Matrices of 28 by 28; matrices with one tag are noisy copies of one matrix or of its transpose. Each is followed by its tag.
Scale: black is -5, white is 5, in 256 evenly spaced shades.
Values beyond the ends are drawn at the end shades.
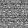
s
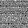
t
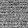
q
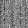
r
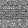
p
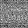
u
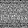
u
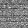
s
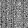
t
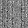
q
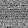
p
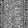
u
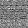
p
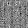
r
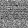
p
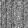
t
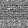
p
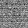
s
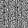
s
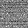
q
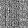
p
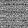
r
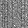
q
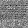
p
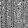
t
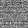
q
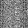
u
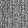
q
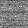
r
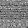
p
